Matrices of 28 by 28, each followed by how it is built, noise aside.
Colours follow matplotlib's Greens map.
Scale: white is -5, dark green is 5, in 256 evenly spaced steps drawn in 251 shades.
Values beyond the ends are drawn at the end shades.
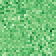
block diagonal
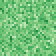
noise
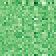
low rank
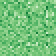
low rank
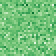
uneven rows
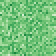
repeating rows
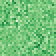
block diagonal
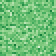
repeating rows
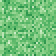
repeating rows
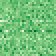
uneven rows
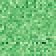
uneven rows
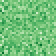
low rank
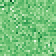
block diagonal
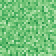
repeating rows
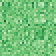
low rank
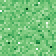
sparse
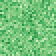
noise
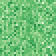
repeating rows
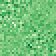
block diagonal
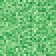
repeating rows
